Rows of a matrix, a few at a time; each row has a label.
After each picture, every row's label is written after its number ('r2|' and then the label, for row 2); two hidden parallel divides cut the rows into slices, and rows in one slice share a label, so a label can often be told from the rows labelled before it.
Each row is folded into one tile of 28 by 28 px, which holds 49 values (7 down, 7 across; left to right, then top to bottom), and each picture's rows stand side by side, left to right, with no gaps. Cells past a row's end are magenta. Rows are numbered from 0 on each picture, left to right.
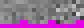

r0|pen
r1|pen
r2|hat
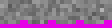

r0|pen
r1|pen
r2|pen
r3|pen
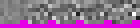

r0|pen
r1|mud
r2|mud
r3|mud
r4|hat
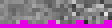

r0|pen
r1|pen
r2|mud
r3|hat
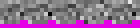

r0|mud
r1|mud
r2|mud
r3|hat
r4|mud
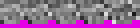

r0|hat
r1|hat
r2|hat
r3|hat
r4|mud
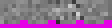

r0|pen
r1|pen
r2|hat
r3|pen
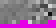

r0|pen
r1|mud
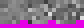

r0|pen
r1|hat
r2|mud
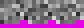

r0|hat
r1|mud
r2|mud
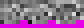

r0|hat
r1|hat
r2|mud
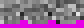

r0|mud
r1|mud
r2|hat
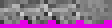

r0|hat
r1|hat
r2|hat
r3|pen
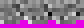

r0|mud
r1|mud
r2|mud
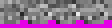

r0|mud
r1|hat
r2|hat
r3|hat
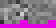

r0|hat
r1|pen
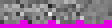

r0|hat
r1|hat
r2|mud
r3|pen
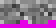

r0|mud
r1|mud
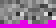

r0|hat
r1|mud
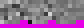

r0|mud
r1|hat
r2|pen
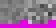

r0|pen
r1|mud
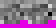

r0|mud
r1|mud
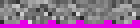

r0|hat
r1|mud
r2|hat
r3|pen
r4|hat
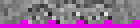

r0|pen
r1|mud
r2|hat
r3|hat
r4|pen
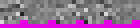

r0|mud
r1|pen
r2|hat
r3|hat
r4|pen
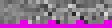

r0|pen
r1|mud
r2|hat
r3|hat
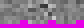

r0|pen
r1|mud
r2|pen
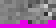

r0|pen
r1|hat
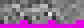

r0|hat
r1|hat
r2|pen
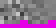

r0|mud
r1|pen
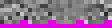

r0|hat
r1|mud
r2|pen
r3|mud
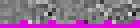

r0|pen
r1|mud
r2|pen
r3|hat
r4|mud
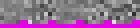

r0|pen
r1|mud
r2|pen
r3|hat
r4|mud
